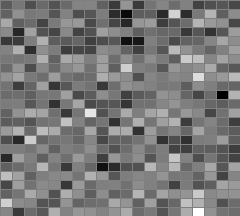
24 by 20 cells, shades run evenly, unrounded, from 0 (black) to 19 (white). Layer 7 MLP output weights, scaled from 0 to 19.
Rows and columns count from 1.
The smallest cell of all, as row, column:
11, 19
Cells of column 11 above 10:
9
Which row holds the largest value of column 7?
12
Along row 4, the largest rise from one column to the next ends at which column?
3
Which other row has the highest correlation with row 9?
6
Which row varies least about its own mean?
17
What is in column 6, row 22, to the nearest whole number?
13
